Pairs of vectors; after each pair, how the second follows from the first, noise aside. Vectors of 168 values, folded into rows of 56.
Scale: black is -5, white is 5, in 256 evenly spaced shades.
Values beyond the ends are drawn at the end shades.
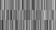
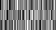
wrapped around, scaled up.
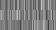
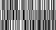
wrapped around, scaled up.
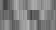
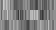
negated.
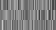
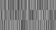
wrapped around, shrunk.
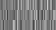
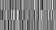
reversed, negated.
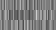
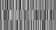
negated.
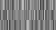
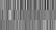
wrapped around, partly zeroed.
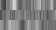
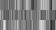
reversed.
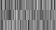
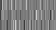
wrapped around, partly zeroed.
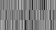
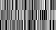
wrapped around, scaled up.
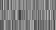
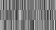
negated.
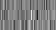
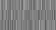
wrapped around, shrunk.
